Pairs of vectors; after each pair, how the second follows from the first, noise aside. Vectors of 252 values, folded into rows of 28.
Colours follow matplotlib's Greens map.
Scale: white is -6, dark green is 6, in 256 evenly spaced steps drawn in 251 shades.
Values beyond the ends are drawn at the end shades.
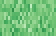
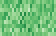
negated.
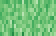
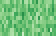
negated.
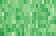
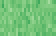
wrapped around, shrunk.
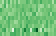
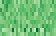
sign-scrambled.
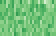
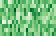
wrapped around, negated, scaled up.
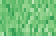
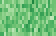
negated.
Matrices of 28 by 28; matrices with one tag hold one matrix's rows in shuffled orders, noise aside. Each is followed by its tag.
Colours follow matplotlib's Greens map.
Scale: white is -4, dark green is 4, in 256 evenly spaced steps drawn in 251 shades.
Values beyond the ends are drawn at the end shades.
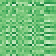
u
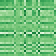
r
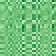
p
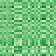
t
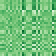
p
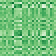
t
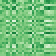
u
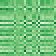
r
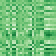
u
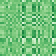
p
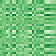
u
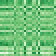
r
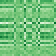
r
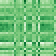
r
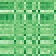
r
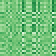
p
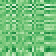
u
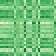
r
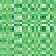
t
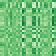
p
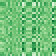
p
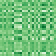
t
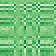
r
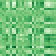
u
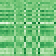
r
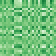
t
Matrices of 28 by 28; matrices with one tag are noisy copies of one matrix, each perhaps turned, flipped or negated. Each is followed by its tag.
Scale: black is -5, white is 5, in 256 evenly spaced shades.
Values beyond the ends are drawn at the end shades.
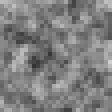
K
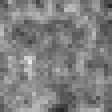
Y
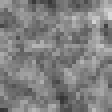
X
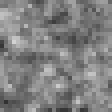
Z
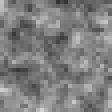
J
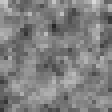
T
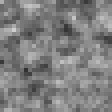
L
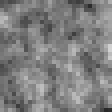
J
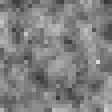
T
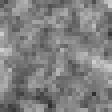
X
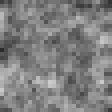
Y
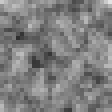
K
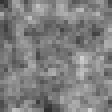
Y
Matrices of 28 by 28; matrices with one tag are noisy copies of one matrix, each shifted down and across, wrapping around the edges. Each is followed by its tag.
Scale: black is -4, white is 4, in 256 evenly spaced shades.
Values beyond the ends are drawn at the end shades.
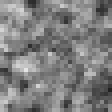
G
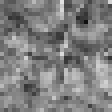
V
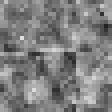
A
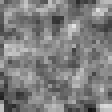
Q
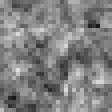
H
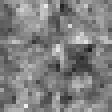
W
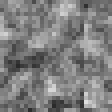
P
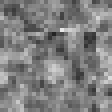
A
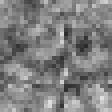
V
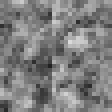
G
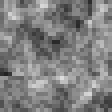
H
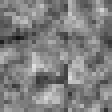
P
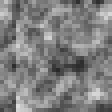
P
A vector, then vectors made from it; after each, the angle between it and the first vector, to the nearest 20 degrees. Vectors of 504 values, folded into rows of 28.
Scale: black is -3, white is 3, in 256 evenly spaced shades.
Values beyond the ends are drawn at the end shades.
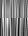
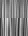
20 degrees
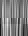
20 degrees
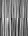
20 degrees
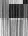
120 degrees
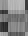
100 degrees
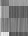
100 degrees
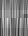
20 degrees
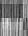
60 degrees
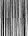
120 degrees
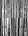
20 degrees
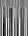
100 degrees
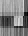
100 degrees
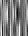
80 degrees
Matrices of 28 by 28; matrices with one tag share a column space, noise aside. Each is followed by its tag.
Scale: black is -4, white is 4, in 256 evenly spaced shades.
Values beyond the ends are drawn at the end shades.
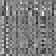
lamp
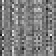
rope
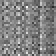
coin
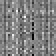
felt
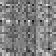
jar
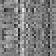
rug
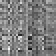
rope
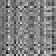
coin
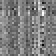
lamp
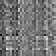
rope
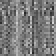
lamp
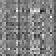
felt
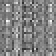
jar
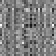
rug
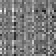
felt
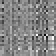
rope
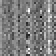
felt
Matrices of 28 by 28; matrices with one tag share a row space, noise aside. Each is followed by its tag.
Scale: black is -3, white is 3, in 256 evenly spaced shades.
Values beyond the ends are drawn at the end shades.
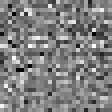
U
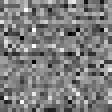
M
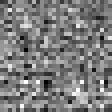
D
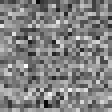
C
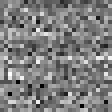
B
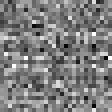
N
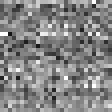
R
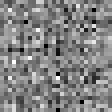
N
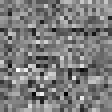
C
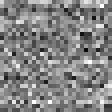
M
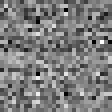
R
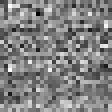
B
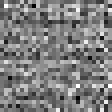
M
